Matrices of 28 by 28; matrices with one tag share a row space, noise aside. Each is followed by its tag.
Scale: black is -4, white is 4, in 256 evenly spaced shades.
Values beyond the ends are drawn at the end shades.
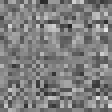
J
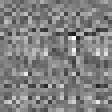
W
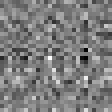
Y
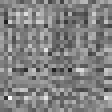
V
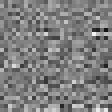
J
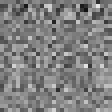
Y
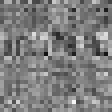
W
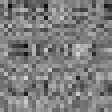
V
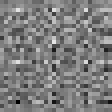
Y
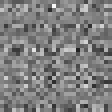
Y
